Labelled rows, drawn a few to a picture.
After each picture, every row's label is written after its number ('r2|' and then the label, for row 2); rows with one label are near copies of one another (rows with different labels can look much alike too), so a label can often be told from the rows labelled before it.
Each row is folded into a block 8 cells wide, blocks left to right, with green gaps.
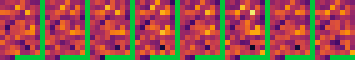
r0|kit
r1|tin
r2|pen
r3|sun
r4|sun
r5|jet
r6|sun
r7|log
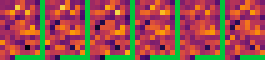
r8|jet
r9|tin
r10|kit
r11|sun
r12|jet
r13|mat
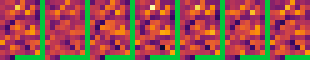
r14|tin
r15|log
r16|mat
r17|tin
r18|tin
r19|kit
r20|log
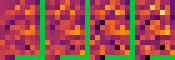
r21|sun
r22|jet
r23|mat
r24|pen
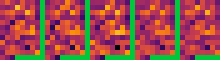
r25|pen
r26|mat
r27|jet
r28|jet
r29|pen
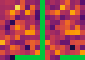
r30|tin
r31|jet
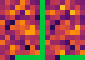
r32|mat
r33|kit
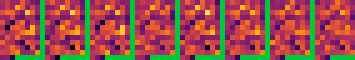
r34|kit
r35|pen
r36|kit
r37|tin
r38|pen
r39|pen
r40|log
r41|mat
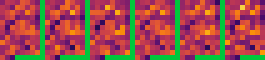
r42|mat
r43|mat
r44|kit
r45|mat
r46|sun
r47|tin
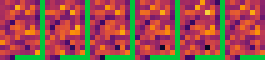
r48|tin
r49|kit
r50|pen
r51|pen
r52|sun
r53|pen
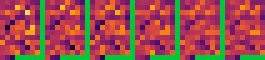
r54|kit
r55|sun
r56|mat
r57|kit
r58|log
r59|tin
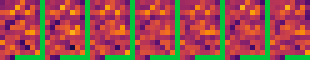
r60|log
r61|sun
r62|jet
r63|log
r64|jet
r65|sun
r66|tin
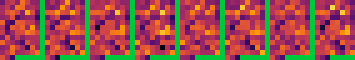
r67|mat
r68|log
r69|kit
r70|jet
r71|tin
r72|log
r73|mat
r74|kit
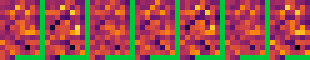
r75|jet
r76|kit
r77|sun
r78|log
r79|kit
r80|jet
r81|jet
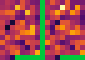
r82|kit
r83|tin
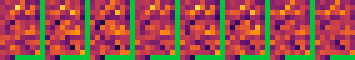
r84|tin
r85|pen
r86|mat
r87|tin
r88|tin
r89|kit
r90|log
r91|log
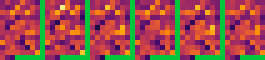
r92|log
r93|tin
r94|kit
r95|log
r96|kit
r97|kit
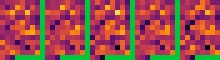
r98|jet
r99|kit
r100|pen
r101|kit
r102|mat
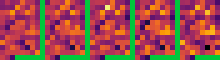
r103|log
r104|mat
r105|tin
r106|mat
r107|jet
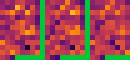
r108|jet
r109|sun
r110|log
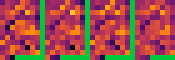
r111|mat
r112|sun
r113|log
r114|kit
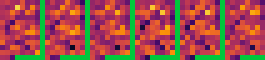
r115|tin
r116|sun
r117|jet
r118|kit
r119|mat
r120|sun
